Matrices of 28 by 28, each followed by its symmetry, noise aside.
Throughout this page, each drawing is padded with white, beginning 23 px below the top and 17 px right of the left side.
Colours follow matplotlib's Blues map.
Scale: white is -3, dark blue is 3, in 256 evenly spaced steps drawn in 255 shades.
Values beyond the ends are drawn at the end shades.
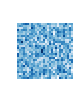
mirrored top to bottom.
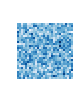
same after a half turn.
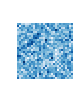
symmetric.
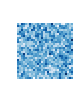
antisymmetric.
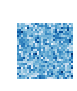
antisymmetric.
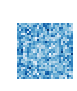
mirrored top to bottom.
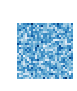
no symmetry.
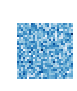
antisymmetric.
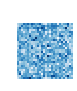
mirrored top to bottom.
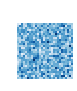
mirrored top to bottom.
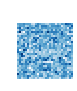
mirrored left to right.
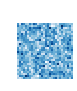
same after a half turn.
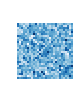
symmetric.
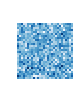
symmetric.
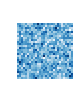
no symmetry.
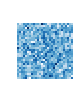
symmetric.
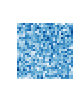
antisymmetric.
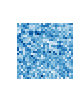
no symmetry.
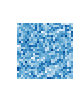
no symmetry.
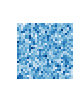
symmetric across the other diagonal.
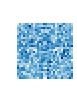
mirrored left to right.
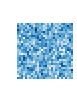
no symmetry.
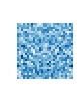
mirrored left to right.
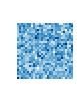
symmetric across the other diagonal.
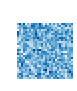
antisymmetric.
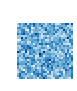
antisymmetric.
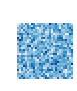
symmetric.
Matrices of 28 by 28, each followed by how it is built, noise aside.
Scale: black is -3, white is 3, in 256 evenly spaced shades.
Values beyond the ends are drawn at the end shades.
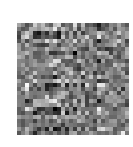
low rank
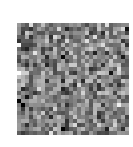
noise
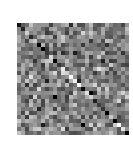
diagonal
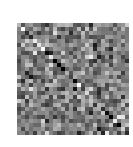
diagonal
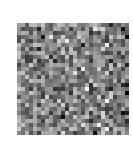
repeating rows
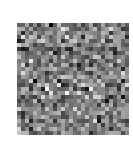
repeating columns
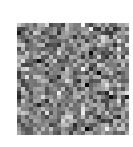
repeating rows
